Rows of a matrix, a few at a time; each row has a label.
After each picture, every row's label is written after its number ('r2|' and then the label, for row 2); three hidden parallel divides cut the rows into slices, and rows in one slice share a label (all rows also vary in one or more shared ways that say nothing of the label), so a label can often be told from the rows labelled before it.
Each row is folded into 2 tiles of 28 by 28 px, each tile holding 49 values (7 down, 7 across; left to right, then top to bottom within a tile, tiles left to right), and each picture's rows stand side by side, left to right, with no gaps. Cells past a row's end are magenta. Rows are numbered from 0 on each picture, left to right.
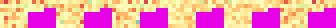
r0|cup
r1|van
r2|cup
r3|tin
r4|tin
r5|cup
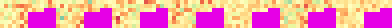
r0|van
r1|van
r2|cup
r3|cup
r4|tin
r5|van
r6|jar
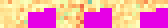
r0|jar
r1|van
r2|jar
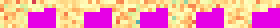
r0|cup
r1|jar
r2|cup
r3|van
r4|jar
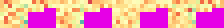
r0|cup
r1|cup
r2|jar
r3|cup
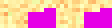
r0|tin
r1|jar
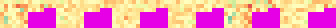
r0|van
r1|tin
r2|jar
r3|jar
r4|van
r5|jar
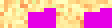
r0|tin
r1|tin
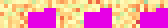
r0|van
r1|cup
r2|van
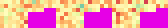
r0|van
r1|cup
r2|cup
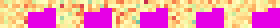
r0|van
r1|van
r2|cup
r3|cup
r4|tin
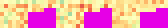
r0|van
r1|van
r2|jar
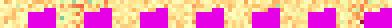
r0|jar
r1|van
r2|jar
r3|tin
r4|tin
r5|jar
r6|van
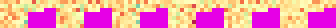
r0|cup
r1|cup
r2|cup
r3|van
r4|cup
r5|jar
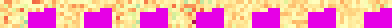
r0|cup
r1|tin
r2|cup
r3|van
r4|jar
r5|tin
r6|jar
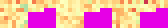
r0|cup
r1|tin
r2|cup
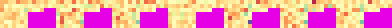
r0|jar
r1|cup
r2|cup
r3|tin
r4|cup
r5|cup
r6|cup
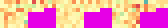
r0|cup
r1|jar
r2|van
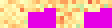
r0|jar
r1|cup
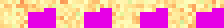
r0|tin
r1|jar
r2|tin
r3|tin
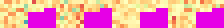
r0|cup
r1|van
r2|jar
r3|cup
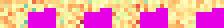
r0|cup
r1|van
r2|van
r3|jar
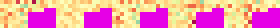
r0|cup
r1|jar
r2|cup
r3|van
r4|van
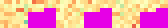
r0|cup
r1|jar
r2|tin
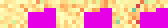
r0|tin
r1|tin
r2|van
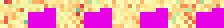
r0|cup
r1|van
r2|tin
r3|van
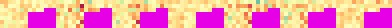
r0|tin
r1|van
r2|van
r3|jar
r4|van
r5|van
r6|jar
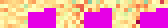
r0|jar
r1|van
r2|van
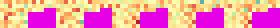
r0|cup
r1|cup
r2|van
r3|van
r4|van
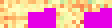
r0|jar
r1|van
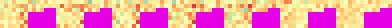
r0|van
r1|van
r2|van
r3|van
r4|van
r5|jar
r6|jar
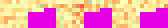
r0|jar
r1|van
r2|jar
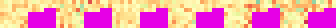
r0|tin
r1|cup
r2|jar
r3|jar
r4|van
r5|van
